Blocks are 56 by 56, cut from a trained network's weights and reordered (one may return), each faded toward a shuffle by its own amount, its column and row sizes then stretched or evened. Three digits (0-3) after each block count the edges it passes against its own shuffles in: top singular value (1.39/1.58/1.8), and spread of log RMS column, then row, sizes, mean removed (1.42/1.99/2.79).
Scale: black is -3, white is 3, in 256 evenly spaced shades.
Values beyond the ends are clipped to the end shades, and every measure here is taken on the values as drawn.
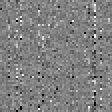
2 2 0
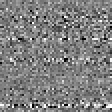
3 1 3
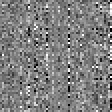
1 3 0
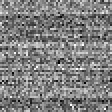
3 1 1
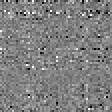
2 1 2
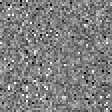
0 1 0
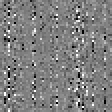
3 3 0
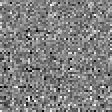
0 1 2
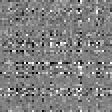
2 2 3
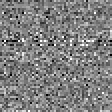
2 1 2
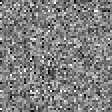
1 2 1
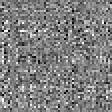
3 2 2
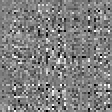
0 3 2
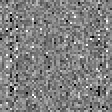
3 2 0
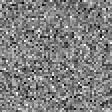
0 0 1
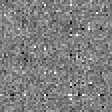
1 1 1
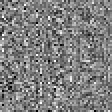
2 2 1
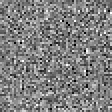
1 1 0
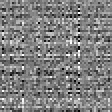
3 3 1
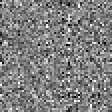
0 2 1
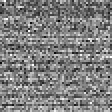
3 0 0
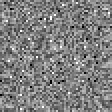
2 0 0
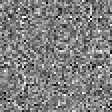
2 1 1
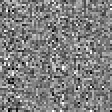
0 2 0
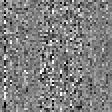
0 3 0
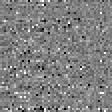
2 1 2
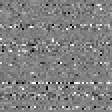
3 0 3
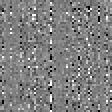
3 3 0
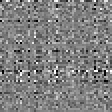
2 2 3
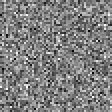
0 1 0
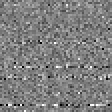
1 0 2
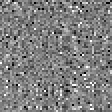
3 0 1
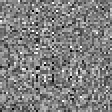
2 1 0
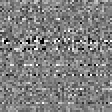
1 1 3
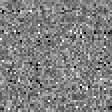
1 1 1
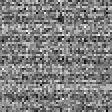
3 2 0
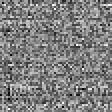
0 1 2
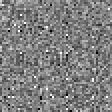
2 1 0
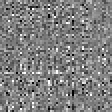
1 3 2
